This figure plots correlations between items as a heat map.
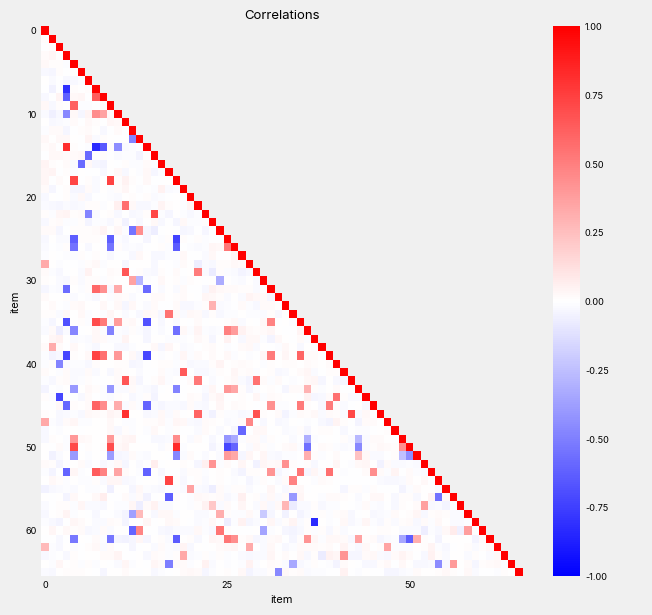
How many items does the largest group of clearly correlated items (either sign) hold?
11
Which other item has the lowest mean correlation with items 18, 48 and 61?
27
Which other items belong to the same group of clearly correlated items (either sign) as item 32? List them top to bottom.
65
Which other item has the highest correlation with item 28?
47
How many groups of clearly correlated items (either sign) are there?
16
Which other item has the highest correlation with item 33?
52
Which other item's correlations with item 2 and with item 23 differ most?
44
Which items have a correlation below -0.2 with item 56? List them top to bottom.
17, 34, 54
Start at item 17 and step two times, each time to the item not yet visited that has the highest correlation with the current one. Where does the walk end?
34
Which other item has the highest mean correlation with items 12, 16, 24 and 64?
56
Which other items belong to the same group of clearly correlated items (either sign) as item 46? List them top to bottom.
11, 21, 29, 42
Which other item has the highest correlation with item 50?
18
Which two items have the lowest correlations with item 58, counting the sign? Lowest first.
12, 30
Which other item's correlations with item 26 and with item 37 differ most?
59
